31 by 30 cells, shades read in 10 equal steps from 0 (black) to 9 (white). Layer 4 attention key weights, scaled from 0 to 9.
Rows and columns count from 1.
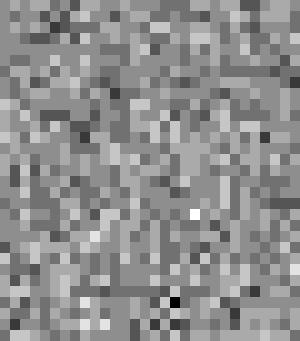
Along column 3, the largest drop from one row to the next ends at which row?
28
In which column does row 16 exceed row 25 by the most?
3
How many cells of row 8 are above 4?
18
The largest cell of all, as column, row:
20, 20
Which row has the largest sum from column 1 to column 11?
23
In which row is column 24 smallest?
29
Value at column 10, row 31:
5
